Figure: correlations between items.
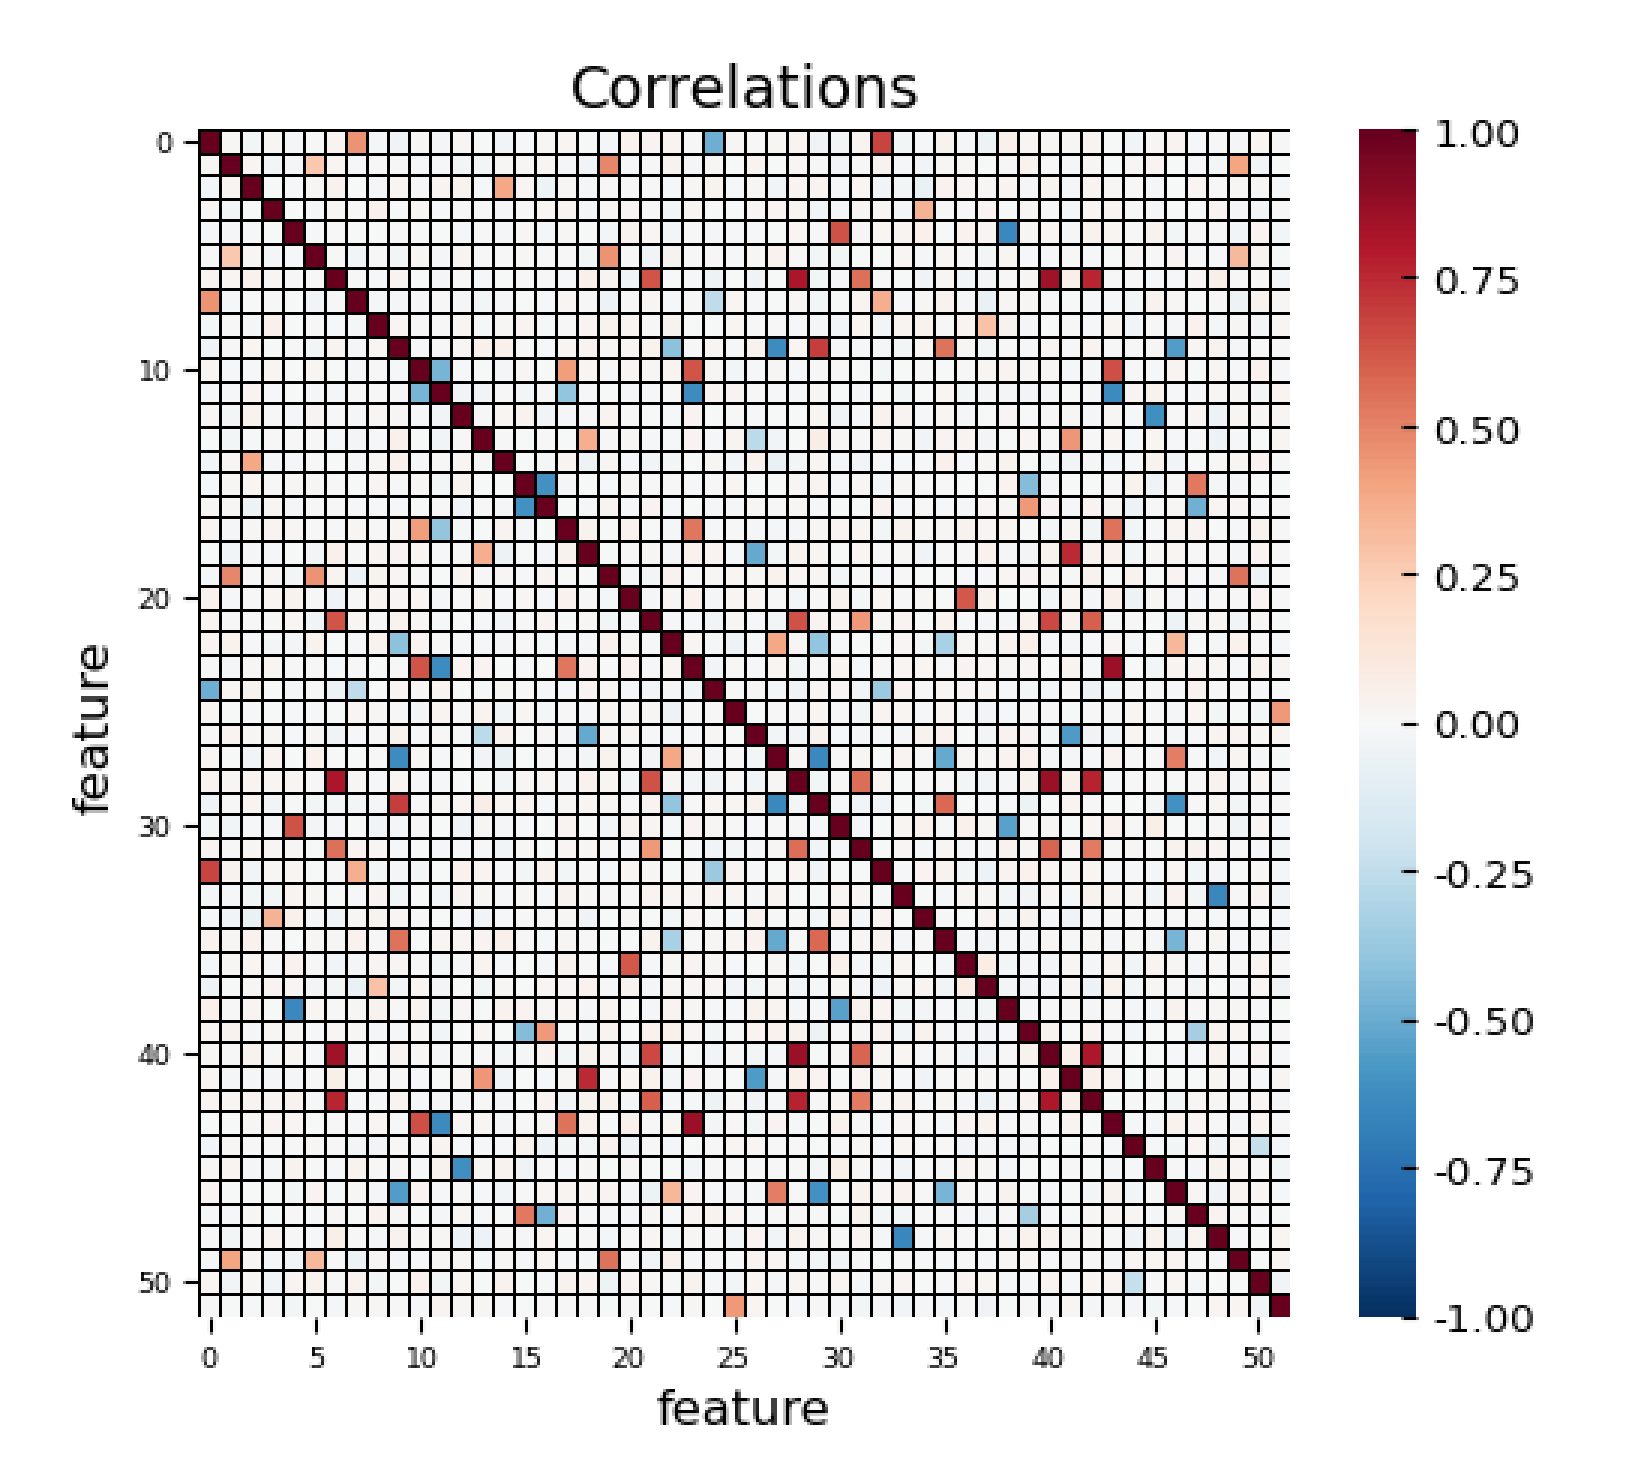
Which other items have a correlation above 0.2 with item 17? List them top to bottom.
10, 23, 43
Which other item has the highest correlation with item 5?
19
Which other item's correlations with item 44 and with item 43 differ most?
23
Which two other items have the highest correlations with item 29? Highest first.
9, 35
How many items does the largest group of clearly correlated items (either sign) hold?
6
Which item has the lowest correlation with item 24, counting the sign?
0
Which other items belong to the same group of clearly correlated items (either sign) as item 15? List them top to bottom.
16, 39, 47
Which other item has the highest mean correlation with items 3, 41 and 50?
18
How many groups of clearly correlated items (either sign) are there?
16
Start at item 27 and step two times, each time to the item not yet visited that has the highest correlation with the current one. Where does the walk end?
22
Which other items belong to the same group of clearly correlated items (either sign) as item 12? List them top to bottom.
45
